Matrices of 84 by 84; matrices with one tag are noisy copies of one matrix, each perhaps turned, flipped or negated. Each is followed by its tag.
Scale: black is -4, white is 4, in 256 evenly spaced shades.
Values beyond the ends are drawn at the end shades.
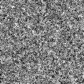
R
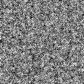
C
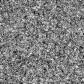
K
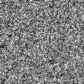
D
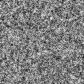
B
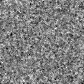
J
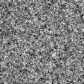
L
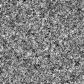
L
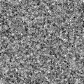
J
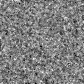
D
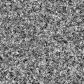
C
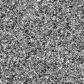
R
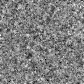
L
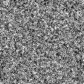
J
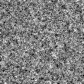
L
